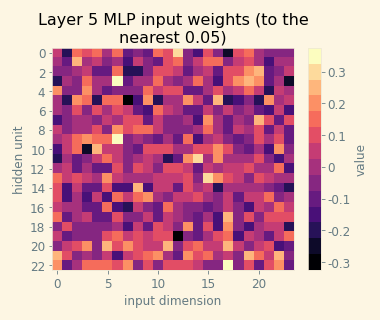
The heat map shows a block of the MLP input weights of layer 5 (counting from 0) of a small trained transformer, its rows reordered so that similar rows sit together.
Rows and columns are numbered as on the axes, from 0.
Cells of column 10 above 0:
14
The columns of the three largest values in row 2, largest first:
20, 19, 6
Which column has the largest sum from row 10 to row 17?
17
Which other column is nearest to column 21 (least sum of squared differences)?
13
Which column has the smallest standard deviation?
18
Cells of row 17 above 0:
10
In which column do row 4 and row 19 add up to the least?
21
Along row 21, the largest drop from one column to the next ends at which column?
23
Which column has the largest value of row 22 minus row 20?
22
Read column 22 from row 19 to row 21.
0.05 -0.15 0.25
